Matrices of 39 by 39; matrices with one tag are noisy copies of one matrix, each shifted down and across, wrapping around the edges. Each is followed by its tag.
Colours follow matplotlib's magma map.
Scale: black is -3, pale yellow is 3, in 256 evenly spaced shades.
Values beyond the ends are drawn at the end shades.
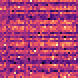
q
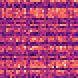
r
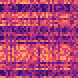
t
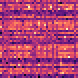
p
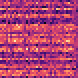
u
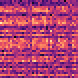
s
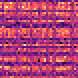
r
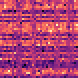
s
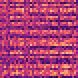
q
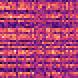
q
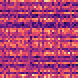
u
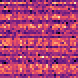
r
